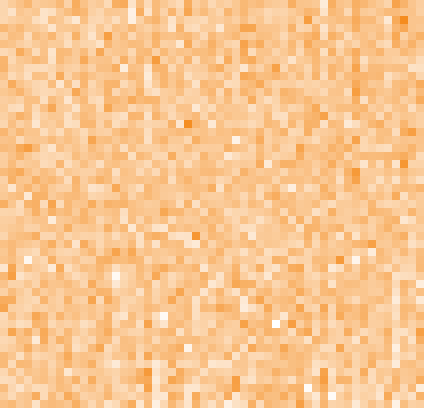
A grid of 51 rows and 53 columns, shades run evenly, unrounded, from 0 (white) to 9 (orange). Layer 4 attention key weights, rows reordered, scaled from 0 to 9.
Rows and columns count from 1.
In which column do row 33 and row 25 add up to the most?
35
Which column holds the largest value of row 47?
19
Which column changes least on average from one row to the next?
11
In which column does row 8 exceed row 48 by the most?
20
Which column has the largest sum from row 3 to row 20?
45
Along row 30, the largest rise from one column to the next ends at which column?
25
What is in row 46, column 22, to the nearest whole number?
6
